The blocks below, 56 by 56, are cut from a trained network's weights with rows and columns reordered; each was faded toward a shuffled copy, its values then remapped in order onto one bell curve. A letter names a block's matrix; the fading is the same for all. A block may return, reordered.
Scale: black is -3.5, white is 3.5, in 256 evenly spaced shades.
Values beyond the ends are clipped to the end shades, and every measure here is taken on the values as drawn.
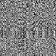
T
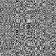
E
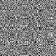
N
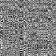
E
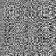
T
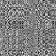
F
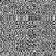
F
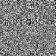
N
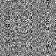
E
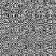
T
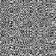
T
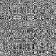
N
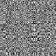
N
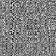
E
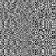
T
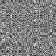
F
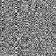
N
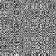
T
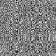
E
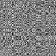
F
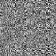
N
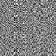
F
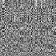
E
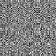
F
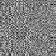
F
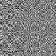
F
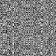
E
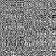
F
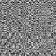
F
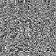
N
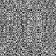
F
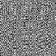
T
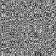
E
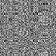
T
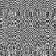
T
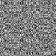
F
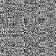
E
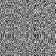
T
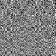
E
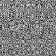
N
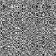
E
